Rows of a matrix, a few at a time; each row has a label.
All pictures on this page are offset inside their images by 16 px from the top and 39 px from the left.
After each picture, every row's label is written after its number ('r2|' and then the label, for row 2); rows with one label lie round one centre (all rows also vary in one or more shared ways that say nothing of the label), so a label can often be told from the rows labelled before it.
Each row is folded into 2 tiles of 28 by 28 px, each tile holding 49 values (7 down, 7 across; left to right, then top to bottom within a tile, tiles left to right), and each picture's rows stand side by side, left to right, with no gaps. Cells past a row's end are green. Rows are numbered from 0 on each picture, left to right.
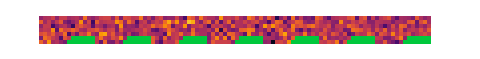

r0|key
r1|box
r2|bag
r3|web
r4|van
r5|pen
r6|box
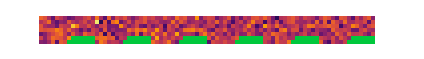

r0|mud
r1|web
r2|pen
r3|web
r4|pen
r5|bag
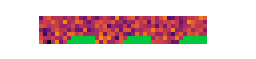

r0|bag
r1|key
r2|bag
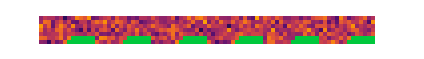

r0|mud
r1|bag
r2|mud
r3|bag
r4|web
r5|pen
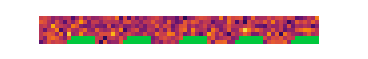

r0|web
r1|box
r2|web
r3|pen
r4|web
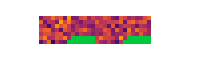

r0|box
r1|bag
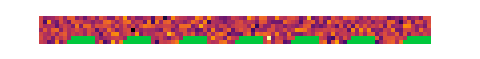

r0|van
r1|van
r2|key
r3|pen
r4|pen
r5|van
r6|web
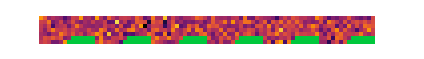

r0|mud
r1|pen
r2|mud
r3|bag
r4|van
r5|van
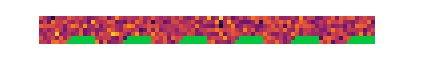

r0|pen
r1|key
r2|pen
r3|mud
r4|bag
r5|key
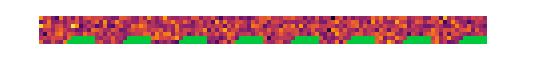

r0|mud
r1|van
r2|box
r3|van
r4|van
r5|van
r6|pen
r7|mud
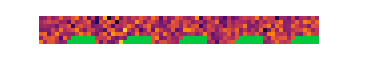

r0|key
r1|key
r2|pen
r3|mud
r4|web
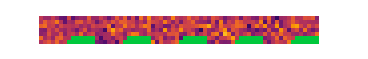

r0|web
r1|van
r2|key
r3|box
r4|pen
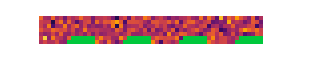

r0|mud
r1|bag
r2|bag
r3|pen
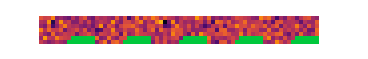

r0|mud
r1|web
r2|mud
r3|van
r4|pen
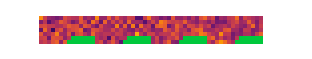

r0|pen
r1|van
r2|van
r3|pen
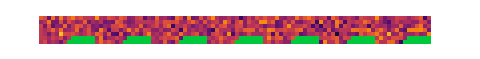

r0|mud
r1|pen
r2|bag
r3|web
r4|mud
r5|web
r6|pen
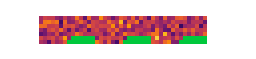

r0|bag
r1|bag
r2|pen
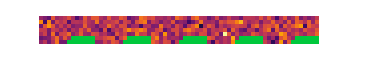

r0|van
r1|web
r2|pen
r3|box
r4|van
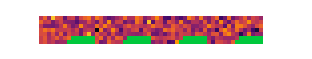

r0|mud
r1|pen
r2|mud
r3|key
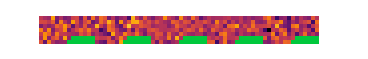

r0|box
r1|bag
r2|box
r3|van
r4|web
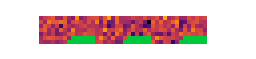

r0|bag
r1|mud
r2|bag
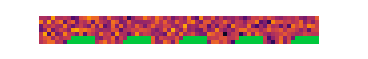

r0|web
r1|web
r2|bag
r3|web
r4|van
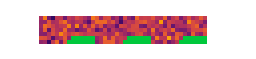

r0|van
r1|web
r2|bag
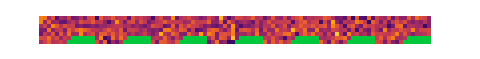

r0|web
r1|box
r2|key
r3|box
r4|key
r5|bag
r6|mud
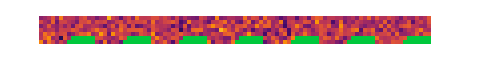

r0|key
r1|box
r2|bag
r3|key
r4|web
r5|mud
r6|web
